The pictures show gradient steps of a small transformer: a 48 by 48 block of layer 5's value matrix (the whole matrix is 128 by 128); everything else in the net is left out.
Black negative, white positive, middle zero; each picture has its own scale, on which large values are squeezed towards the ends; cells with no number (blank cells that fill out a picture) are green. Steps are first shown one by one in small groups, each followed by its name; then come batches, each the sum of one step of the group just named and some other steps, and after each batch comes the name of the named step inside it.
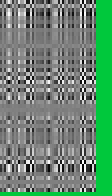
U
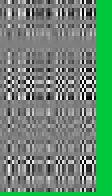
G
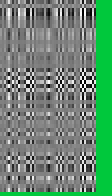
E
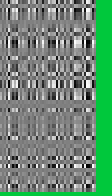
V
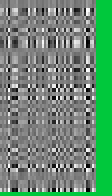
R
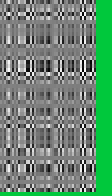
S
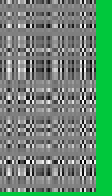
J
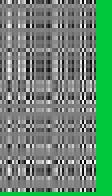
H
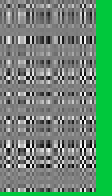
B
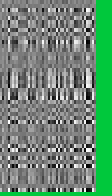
R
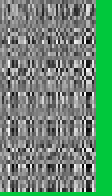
B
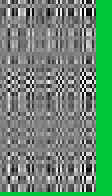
E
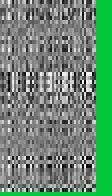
E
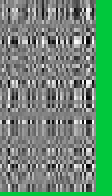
V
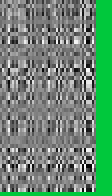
U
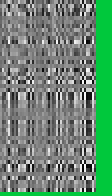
U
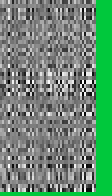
E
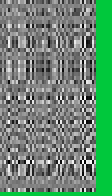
J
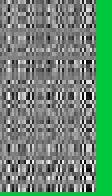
J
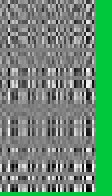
R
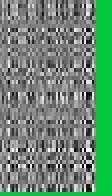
B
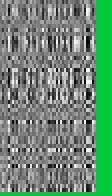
R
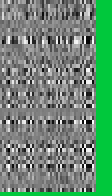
B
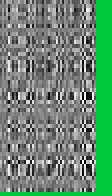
J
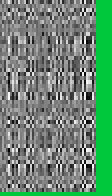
S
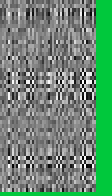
E
